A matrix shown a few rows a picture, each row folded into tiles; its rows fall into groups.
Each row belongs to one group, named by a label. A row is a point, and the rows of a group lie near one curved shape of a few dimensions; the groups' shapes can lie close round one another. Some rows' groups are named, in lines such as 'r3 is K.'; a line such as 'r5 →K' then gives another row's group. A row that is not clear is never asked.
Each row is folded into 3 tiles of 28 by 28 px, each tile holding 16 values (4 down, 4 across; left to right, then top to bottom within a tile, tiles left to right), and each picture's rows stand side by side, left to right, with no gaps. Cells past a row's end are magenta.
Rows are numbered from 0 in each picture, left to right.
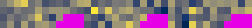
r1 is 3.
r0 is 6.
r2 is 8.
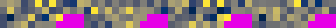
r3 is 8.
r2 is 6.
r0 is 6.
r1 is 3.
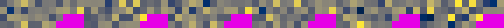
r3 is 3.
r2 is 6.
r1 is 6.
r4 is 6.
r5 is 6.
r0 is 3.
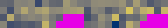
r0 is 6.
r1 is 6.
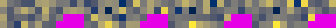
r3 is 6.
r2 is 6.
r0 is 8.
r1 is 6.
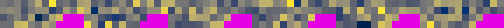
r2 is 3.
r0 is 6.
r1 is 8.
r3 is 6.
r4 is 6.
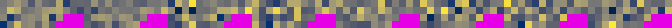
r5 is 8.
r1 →3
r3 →8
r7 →6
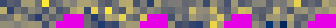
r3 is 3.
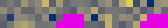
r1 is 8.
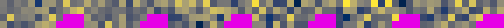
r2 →6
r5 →6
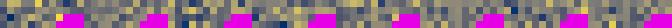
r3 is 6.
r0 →6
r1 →6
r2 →8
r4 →6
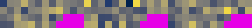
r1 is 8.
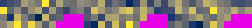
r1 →3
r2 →6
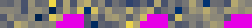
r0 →6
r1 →3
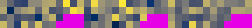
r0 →8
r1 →6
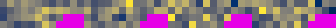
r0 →6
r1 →8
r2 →8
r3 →3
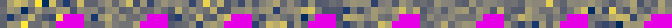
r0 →6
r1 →8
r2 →6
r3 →3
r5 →6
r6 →3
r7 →3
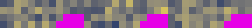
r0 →3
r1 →3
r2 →3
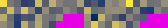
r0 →8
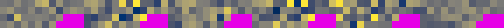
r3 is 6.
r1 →6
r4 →8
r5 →3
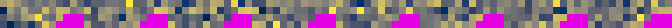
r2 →8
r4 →8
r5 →6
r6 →6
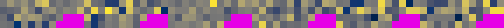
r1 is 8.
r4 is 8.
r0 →3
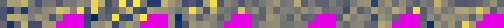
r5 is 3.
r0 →3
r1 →6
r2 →8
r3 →3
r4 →6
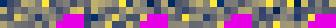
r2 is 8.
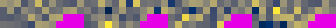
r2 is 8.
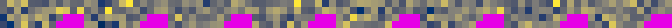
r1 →3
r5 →3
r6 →6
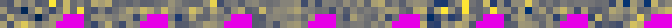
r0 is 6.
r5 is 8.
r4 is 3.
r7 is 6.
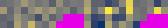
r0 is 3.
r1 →8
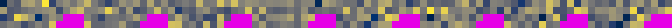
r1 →8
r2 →8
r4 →6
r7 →6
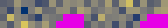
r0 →6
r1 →3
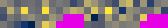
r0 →6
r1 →8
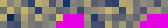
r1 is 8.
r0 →8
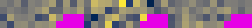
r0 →6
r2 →3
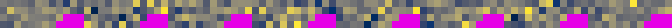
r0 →3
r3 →3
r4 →6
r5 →3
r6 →8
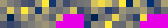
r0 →8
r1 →6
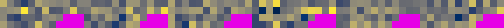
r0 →8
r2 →8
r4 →3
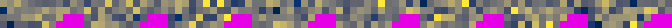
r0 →3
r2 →6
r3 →6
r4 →8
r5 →8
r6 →3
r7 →3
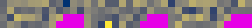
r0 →8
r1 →8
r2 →8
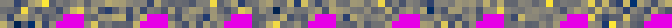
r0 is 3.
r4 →8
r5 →8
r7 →8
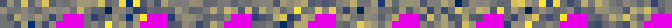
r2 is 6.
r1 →6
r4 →6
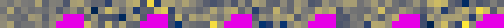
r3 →3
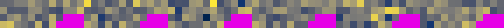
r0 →8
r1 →8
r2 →8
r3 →8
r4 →6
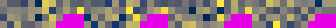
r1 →6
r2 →6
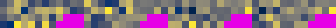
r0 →3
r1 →8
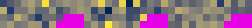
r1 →6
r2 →3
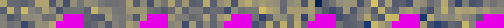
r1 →3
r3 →3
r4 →6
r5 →6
